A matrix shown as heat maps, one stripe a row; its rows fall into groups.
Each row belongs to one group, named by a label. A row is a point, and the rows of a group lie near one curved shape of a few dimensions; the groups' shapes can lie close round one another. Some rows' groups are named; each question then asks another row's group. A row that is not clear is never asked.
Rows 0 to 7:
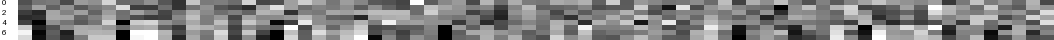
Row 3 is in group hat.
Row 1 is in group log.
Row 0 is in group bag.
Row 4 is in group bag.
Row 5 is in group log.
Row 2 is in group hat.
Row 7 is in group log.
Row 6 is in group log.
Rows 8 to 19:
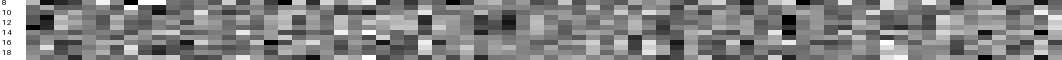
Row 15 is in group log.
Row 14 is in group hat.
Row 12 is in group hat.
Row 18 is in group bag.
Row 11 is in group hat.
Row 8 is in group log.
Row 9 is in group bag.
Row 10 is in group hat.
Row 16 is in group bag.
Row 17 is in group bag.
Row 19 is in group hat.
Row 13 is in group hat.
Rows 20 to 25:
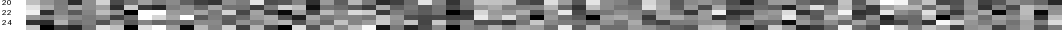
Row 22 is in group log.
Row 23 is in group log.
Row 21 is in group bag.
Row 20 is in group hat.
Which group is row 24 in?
hat
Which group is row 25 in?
log
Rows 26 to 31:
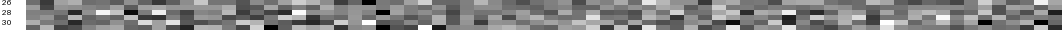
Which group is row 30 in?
hat
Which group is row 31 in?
bag
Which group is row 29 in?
log
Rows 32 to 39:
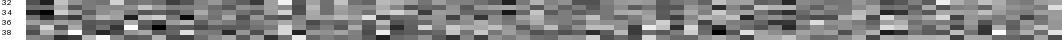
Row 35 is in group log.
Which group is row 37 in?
bag
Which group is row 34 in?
hat
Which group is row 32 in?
hat
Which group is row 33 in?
log
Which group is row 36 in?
bag
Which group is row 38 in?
log
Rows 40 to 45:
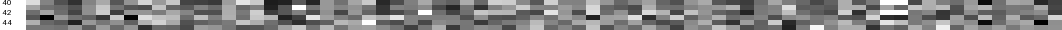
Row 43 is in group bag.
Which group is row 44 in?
hat
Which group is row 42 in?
hat
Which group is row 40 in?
hat
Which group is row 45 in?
log
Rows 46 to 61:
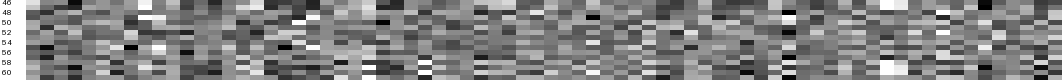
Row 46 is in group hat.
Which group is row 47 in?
hat
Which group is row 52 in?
log
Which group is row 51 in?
bag
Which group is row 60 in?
hat
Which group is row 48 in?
hat
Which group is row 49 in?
log
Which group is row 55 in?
bag
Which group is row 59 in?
hat
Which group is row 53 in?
log
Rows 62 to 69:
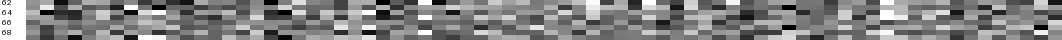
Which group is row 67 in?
hat
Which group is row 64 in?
log
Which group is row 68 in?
hat
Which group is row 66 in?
log
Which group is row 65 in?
hat
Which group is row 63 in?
bag
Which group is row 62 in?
bag
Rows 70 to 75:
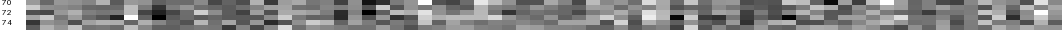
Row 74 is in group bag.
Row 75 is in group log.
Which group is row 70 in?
hat
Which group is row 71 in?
bag
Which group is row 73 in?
bag
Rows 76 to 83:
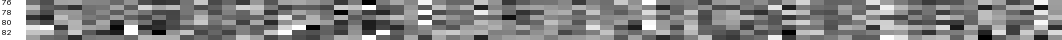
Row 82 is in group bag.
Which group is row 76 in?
hat
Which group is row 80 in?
hat
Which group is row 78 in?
hat
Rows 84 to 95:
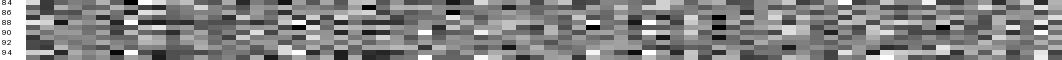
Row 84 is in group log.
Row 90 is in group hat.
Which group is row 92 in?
bag
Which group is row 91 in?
log
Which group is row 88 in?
bag
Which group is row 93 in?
hat
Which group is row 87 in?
log
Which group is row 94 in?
bag
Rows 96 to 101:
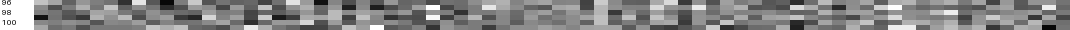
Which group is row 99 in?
bag
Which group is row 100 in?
log
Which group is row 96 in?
bag
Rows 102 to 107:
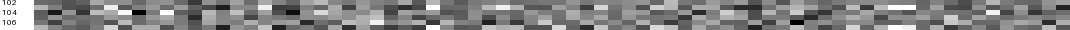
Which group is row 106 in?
hat
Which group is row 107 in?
hat
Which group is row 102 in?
bag
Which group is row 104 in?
bag
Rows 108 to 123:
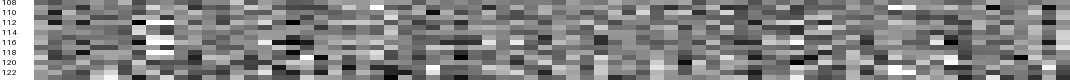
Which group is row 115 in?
log
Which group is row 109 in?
hat
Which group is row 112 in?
log
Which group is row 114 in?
bag
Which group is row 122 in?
hat
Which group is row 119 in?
log
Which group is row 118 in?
log
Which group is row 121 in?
hat
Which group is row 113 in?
bag
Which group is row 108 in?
bag
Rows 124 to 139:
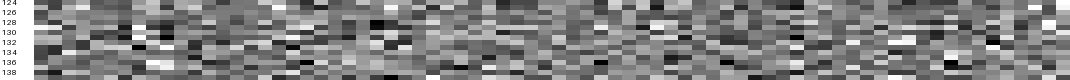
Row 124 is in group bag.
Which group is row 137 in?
log
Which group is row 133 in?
bag
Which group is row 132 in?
hat
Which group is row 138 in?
hat
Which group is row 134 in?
hat
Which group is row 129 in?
bag
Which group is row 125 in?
bag
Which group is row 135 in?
log
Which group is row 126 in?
log
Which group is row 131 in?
bag
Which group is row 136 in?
log
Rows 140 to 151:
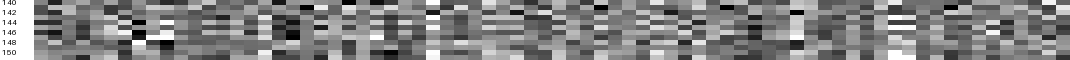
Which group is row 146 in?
bag
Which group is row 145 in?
hat
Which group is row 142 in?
hat
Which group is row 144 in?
bag
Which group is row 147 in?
log
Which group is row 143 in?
hat
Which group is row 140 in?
hat
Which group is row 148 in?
bag
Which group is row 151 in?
hat
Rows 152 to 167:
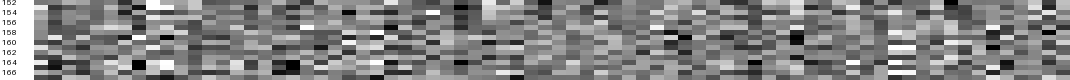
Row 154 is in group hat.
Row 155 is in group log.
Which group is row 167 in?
hat
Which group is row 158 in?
hat
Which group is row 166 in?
hat
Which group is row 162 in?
bag
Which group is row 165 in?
bag
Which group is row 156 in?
log
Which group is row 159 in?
bag
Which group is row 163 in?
hat
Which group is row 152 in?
log
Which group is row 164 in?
log
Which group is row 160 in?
hat
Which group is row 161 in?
hat
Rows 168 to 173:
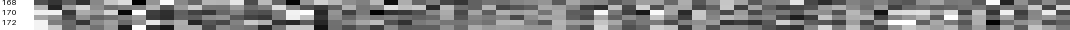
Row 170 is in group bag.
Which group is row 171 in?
log
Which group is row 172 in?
hat
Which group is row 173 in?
bag
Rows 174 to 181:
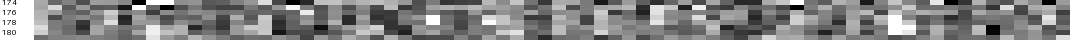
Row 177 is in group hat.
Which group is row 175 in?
bag
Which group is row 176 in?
bag
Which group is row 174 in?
log
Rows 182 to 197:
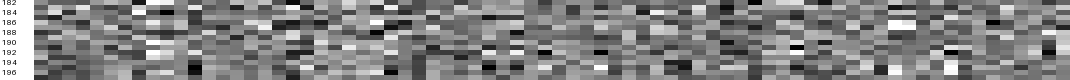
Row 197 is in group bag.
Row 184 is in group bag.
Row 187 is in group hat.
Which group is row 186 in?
hat
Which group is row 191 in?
hat
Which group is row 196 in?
log
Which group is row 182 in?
log
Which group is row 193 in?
log
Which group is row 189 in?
log
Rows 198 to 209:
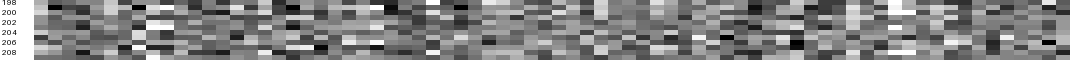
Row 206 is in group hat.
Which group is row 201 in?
log
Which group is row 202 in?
log
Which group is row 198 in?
hat
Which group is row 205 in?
log
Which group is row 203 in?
log
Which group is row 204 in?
bag
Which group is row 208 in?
hat
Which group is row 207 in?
bag
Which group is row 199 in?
log
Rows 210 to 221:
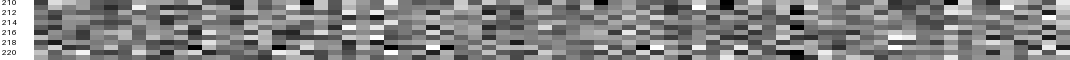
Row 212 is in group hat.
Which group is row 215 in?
hat
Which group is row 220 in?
bag
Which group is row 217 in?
hat
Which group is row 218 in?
hat
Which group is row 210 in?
log
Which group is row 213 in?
hat
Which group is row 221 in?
log
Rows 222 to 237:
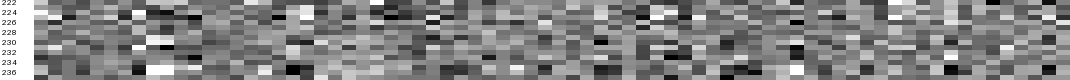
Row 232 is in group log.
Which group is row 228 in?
bag
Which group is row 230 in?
log
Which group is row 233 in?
log
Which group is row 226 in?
hat
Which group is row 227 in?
bag
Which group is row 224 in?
bag
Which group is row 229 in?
log
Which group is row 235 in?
log
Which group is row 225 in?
bag
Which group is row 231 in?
bag
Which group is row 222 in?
hat
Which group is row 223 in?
bag
